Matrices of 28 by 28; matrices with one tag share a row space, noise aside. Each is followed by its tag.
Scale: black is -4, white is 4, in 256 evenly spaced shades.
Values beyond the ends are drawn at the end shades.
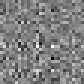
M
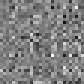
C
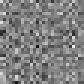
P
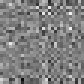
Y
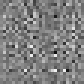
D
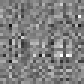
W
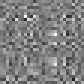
D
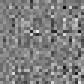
C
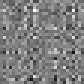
D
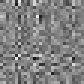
M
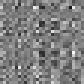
M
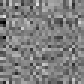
P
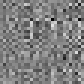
C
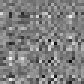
Y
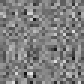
D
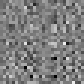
D
